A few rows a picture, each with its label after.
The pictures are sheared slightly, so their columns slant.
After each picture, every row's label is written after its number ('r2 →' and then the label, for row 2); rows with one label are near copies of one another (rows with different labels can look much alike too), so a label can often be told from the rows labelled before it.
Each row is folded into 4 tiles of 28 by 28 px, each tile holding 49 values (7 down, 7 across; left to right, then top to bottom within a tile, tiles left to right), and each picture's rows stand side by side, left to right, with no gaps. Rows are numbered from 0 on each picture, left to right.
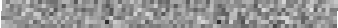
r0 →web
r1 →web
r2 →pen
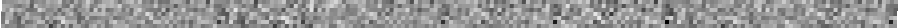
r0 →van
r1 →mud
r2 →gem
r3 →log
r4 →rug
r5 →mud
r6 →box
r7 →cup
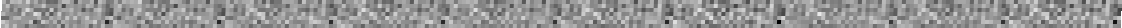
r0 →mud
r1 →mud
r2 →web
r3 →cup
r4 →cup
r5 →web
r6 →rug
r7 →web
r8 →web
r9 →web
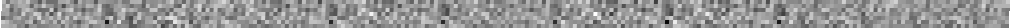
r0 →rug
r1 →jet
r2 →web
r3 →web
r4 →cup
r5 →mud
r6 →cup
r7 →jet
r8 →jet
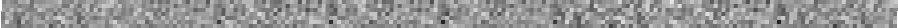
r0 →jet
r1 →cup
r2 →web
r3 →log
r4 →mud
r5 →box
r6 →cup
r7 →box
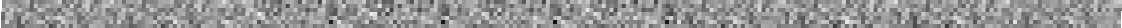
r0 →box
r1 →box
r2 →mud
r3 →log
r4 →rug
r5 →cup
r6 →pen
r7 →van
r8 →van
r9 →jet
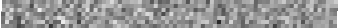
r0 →van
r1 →cup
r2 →box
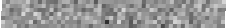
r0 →rug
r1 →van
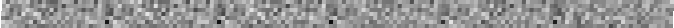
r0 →web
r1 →cup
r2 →rug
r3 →rug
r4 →mud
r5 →box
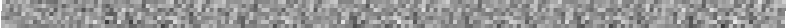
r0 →web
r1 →box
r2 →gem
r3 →jet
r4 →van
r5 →jet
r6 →van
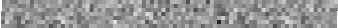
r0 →jet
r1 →mud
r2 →pen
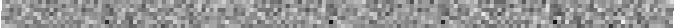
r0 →cup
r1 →jet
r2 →rug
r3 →mud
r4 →rug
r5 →pen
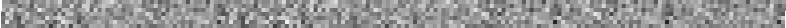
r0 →van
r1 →cup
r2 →jet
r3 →van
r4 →log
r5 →log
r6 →rug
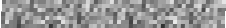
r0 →box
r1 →box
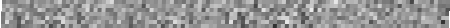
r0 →jet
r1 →van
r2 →pen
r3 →mud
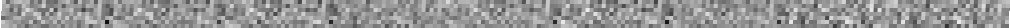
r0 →web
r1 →web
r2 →cup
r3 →van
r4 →rug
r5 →cup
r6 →rug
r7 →gem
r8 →gem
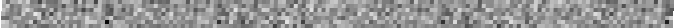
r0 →web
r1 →web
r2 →gem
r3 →mud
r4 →van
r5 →mud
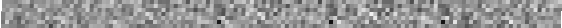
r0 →van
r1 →rug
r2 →mud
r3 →rug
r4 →jet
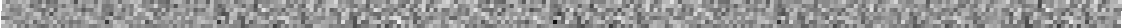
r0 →log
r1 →web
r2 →box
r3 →jet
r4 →log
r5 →box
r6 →web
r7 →jet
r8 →box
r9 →van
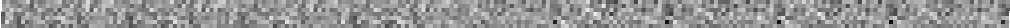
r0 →box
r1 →jet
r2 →pen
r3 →jet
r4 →cup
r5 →log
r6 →rug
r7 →mud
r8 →web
